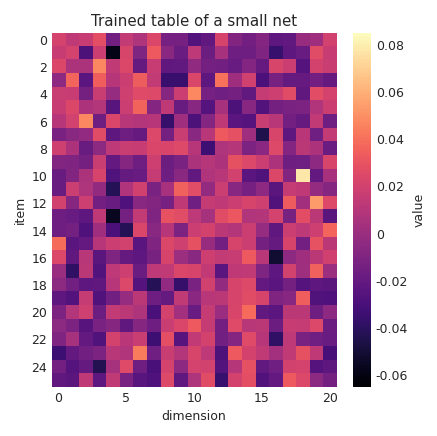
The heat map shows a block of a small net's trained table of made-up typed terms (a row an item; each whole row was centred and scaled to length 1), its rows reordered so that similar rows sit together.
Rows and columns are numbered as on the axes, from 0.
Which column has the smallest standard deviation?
11
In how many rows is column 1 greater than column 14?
10
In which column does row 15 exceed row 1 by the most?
4
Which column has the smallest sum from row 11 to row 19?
16
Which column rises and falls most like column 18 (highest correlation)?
13
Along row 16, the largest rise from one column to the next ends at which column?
17
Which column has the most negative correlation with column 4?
12
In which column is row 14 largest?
20
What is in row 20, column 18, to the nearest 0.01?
0.01
